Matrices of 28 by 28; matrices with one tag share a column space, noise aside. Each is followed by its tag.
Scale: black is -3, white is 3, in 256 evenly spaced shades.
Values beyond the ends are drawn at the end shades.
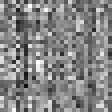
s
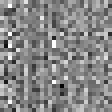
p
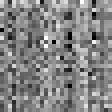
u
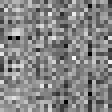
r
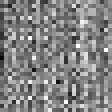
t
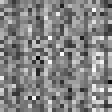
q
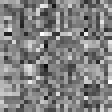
p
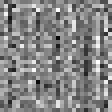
s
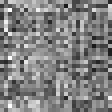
s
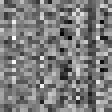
r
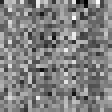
u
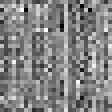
s
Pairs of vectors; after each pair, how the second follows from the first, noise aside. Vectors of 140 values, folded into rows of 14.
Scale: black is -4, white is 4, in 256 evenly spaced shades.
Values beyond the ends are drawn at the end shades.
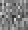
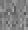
reversed, shrunk.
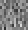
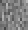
wrapped around, shrunk.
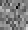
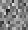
shuffled.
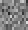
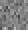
reversed, shrunk.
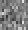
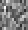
reversed.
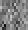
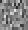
shuffled.
